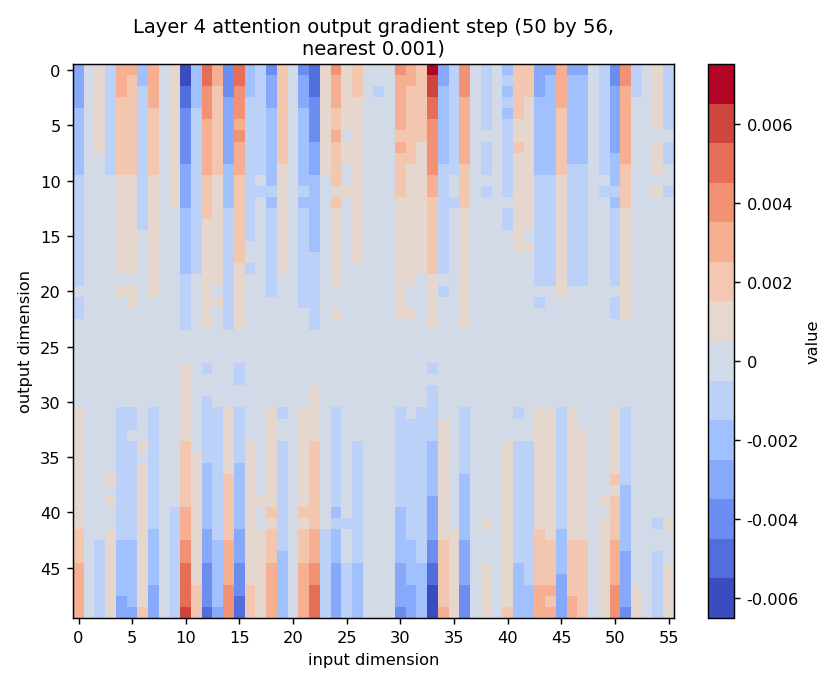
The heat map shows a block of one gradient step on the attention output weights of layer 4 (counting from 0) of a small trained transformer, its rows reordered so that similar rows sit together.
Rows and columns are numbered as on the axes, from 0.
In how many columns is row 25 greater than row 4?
22
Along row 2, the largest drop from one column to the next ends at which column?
34
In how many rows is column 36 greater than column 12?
7
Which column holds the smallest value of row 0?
10
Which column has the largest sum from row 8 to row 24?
33
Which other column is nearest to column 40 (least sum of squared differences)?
6
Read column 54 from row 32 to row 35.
0 0 0 0
